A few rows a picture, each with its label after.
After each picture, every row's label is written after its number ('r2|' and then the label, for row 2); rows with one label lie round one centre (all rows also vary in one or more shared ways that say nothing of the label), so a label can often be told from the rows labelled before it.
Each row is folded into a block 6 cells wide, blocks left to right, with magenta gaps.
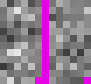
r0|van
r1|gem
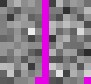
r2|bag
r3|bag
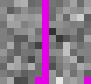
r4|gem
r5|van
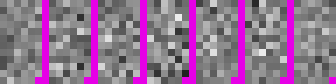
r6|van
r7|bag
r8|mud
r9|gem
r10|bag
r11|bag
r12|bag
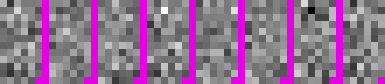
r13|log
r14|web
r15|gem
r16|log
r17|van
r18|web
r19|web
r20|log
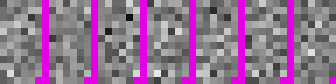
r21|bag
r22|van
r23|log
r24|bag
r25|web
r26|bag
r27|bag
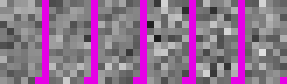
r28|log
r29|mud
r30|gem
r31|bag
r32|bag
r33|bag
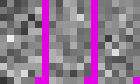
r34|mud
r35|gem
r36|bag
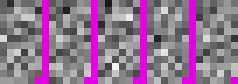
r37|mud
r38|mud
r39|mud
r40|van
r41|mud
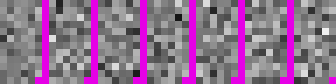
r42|log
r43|mud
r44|gem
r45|log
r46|web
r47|gem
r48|bag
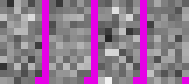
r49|gem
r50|mud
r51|van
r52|web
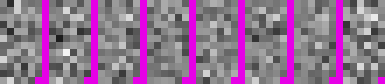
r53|log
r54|van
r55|gem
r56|log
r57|bag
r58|van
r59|gem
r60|gem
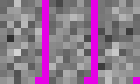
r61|bag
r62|mud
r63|van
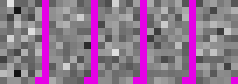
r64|web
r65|gem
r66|bag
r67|log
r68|bag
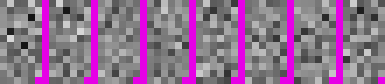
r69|log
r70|web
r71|web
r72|log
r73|web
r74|bag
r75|log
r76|web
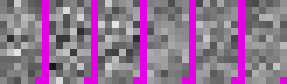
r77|bag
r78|van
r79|gem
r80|web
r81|gem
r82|mud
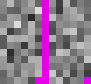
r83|log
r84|web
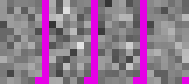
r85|log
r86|log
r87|mud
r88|web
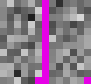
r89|web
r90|mud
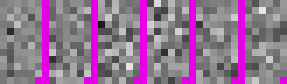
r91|log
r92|van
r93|log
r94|gem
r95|web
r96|van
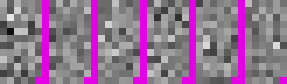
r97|log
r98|van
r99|bag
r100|web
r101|gem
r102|log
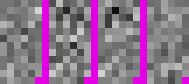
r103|van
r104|web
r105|web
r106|gem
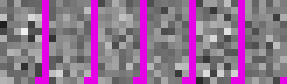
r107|web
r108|van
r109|gem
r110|mud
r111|bag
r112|log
